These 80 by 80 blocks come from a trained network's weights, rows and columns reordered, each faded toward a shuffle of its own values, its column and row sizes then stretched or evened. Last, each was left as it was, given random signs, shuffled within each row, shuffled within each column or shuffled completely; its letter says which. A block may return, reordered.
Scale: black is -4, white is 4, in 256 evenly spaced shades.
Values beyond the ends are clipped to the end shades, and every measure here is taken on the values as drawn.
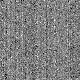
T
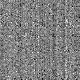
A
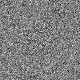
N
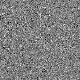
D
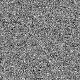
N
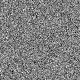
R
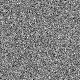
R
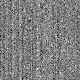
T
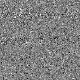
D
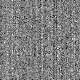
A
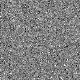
D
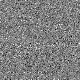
N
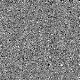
D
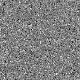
D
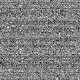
A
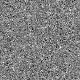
T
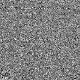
D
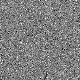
T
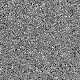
N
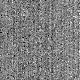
T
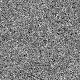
R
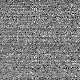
A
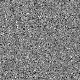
N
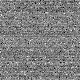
N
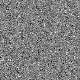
T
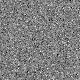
R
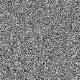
D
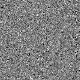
T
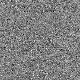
N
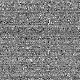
A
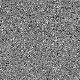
D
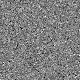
R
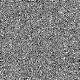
D
